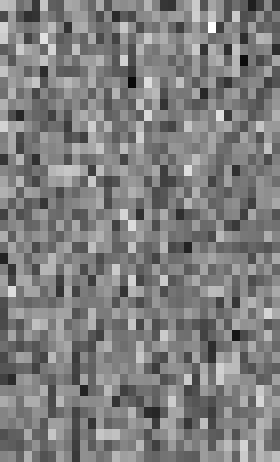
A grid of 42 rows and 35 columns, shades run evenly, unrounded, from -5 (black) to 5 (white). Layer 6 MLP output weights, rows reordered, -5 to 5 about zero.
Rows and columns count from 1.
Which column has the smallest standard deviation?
23
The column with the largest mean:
13
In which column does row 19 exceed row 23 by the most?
24
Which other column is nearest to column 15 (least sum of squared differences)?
4
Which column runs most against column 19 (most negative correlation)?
29
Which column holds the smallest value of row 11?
3
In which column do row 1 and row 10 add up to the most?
1
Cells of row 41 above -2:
33
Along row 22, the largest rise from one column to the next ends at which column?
28
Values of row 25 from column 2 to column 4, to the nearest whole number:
-3 1 0
